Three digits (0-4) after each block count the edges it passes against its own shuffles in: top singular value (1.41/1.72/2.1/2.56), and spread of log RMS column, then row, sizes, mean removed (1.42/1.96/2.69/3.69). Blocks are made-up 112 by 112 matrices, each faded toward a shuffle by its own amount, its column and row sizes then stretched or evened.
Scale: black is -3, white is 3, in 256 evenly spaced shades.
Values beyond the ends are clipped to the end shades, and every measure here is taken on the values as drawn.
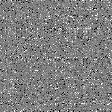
2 1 2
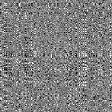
4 3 2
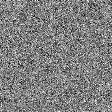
0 0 1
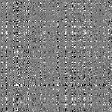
4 4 3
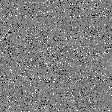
1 0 1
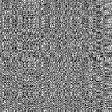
4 2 0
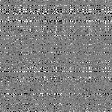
4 2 4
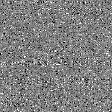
2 0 2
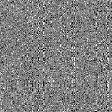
4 3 0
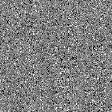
1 2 0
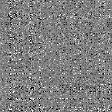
1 3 3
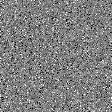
0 1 0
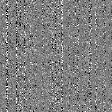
0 4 1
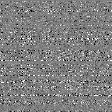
0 1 4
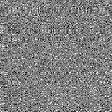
4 0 2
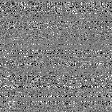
1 1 4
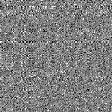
4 1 2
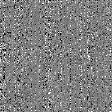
0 4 1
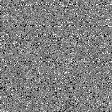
2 0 3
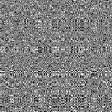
4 1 3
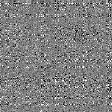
3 3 3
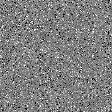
0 2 0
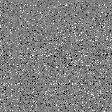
1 1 2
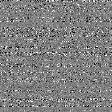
1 1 4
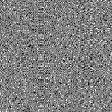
4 0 1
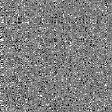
3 3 2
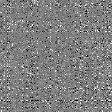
3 3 3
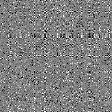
4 3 2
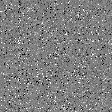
0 2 1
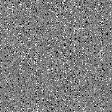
0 3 1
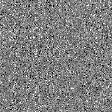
2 2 1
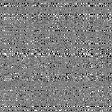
4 2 4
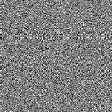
4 1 2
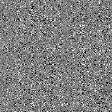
1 3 2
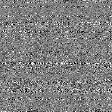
1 1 4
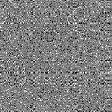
4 1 2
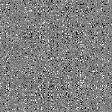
2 3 2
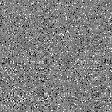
3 0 1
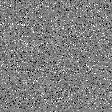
1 0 2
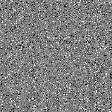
1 2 1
